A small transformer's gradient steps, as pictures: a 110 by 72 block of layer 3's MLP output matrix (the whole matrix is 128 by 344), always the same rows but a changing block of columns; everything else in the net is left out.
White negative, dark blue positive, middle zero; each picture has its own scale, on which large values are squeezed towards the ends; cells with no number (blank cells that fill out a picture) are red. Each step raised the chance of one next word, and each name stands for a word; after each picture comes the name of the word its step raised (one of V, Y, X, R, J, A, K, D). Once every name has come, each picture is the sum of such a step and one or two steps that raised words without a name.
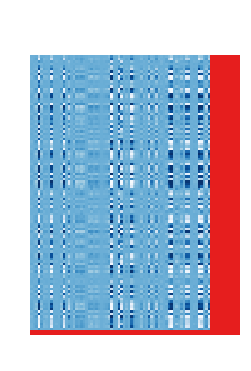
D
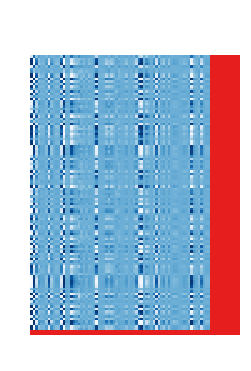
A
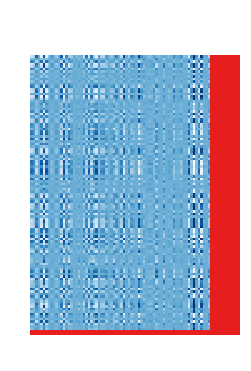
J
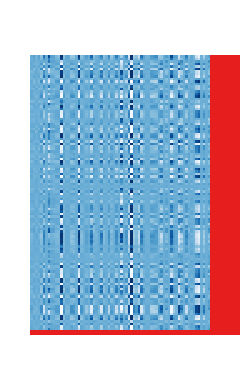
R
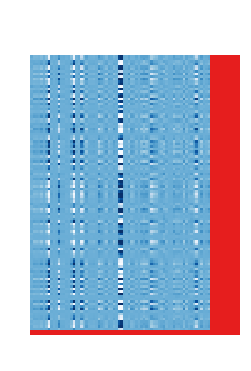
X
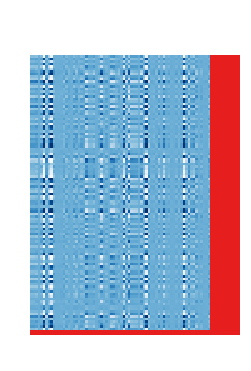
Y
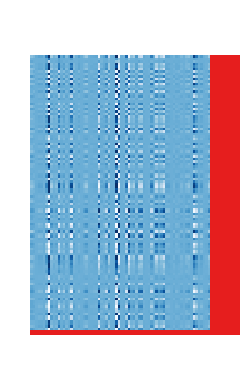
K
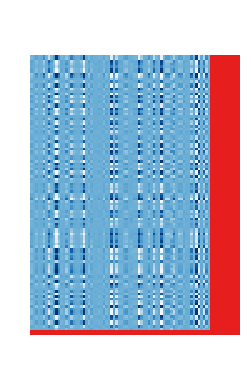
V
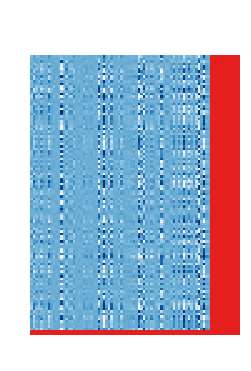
D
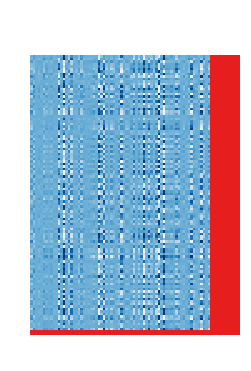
V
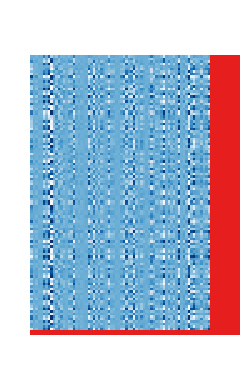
D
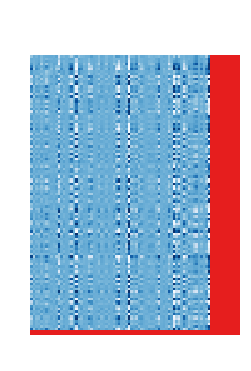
K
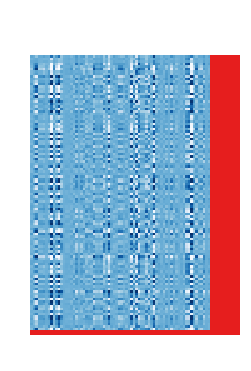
K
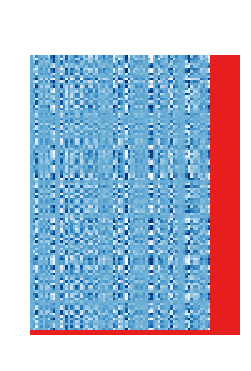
Y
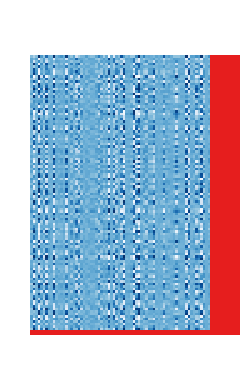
Y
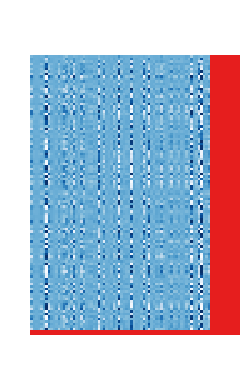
D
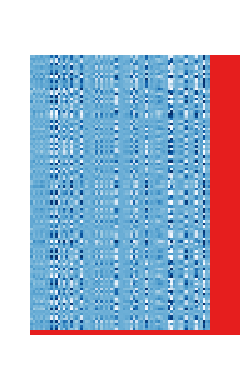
X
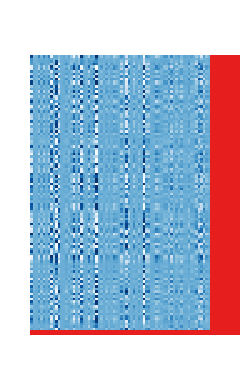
K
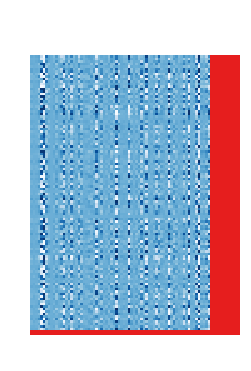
V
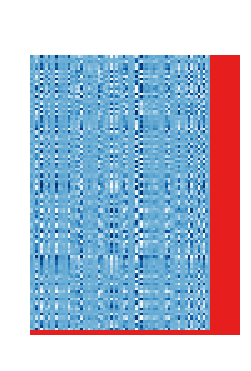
K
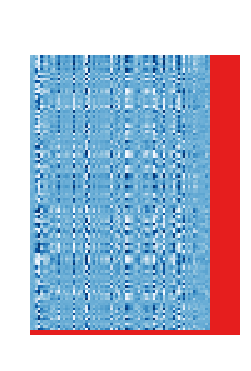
K
